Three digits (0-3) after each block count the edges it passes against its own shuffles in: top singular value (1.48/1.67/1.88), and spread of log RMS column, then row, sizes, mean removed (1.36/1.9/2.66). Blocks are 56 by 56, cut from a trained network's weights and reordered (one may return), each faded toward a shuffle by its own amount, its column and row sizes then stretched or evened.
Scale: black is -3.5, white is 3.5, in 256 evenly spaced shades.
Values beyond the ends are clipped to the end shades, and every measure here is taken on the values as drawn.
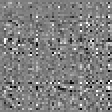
2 3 3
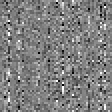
0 3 0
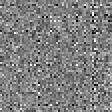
1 2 2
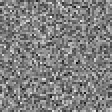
2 0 0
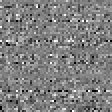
0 1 3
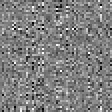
3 3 1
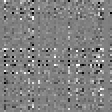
2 3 3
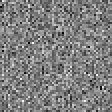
2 1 0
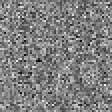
1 0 1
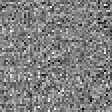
0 2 0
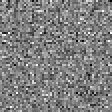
0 0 2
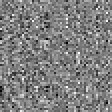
2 2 1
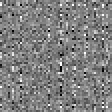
2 3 1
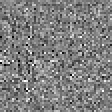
0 1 2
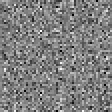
2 2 1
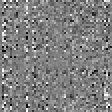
0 3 2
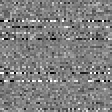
3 0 3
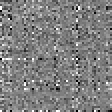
3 3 2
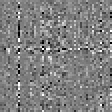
2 3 2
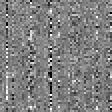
3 3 0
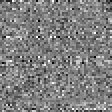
1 0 3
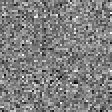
0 1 1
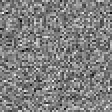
2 0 1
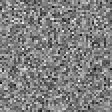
0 0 0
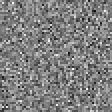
0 1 0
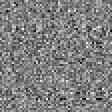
2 0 2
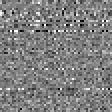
2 0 3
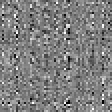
3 3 1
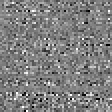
0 1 3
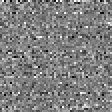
0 0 3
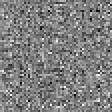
1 2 1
